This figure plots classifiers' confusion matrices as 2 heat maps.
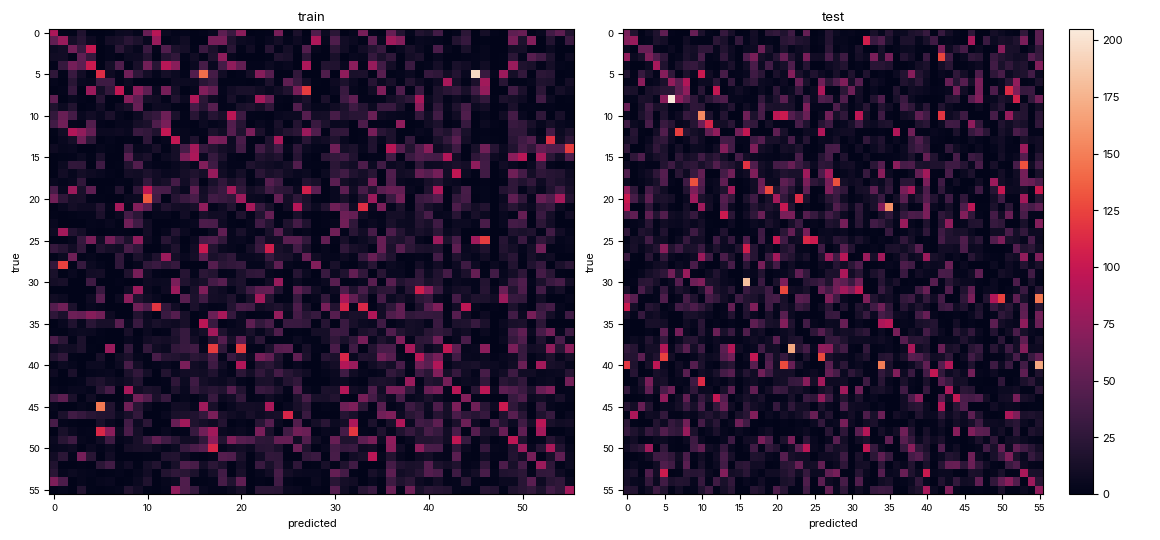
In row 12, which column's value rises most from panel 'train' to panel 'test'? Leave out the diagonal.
7
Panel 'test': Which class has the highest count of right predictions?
10
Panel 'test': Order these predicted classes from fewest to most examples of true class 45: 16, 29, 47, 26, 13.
47, 26, 16, 29, 13
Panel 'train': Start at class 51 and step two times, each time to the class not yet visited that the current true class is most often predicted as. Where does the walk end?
18
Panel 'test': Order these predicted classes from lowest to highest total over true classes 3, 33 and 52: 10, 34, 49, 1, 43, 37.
1, 37, 49, 10, 34, 43
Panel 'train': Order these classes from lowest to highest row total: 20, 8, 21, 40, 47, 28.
28, 8, 40, 47, 21, 20
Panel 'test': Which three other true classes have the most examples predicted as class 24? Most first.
25, 50, 17
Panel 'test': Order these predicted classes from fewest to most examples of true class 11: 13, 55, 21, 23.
21, 13, 55, 23
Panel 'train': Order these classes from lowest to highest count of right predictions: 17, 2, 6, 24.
6, 24, 2, 17
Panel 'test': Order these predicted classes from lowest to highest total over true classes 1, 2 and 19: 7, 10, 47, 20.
7, 20, 47, 10
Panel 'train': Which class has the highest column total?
17
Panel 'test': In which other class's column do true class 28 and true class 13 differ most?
43
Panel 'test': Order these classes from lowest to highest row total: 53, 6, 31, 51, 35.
35, 51, 53, 6, 31
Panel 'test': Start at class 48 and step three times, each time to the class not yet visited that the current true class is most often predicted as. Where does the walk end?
40
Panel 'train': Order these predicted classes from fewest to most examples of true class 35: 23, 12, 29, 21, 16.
12, 29, 23, 21, 16
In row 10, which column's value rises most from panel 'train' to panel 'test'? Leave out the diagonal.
42
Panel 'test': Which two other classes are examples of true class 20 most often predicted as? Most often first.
23, 0
